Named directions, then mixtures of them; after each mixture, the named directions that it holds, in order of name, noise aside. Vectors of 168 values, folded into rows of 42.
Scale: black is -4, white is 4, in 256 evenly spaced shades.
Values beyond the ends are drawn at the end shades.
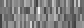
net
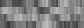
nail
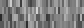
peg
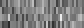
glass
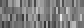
glass, peg.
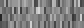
glass, net, peg.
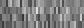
glass, peg.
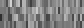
peg.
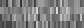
glass, nail, peg.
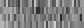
glass, net, peg.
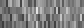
glass, peg.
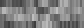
nail.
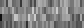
nail, net, peg.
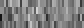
net, peg.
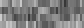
nail, peg.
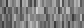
glass, net, peg.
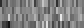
glass, nail.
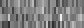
glass.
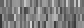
net.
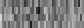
net, peg.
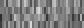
net, peg.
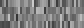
glass, net.
